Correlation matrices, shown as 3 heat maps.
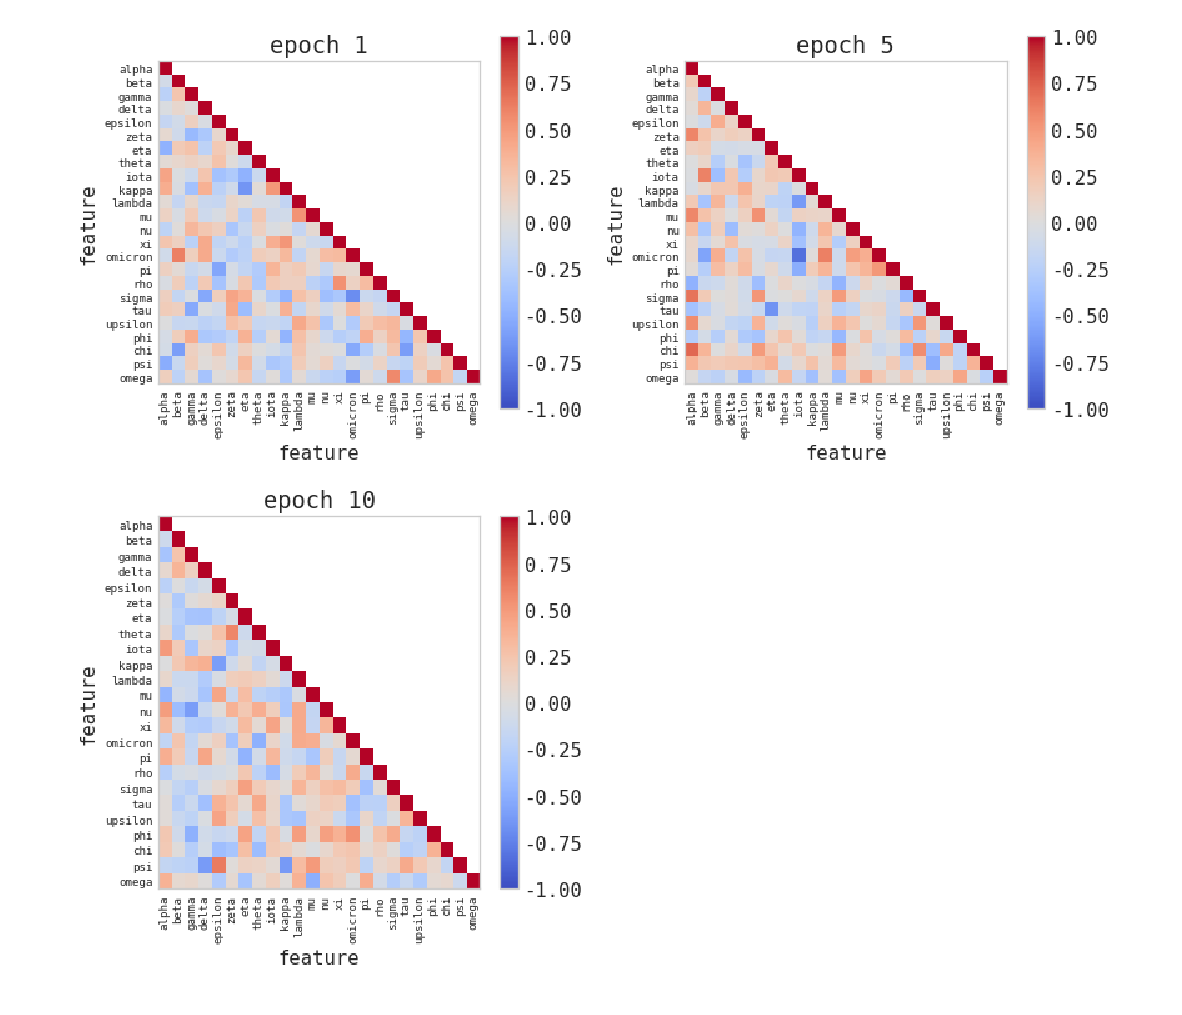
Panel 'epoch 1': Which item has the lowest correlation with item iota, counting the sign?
eta
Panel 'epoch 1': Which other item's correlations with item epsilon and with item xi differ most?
rho
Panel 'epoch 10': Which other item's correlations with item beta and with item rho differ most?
iota
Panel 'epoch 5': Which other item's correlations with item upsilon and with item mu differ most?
omega
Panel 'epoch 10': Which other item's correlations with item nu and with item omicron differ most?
theta
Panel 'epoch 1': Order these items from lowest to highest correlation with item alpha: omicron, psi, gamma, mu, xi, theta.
psi, gamma, omicron, theta, mu, xi
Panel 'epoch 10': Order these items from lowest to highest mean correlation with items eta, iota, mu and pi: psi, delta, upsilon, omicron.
delta, upsilon, psi, omicron
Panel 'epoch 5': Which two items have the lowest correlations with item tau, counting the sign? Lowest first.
eta, psi
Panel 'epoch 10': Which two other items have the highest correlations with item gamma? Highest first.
kappa, beta
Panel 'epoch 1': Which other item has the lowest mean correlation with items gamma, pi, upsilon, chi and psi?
tau
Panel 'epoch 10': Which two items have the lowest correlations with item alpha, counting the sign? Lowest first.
mu, gamma
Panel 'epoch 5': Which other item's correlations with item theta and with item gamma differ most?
epsilon
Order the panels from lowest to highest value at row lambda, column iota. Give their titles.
epoch 5, epoch 1, epoch 10
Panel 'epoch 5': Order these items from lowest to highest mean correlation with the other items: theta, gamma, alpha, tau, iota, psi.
tau, iota, theta, gamma, psi, alpha
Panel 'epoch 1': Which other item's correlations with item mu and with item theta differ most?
lambda
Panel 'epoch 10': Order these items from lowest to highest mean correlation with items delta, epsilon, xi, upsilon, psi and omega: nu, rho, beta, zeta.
rho, beta, zeta, nu
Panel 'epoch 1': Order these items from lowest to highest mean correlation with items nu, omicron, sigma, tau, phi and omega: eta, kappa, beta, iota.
kappa, iota, eta, beta
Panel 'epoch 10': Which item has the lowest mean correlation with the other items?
gamma
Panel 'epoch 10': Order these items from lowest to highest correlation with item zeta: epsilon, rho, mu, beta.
beta, mu, rho, epsilon
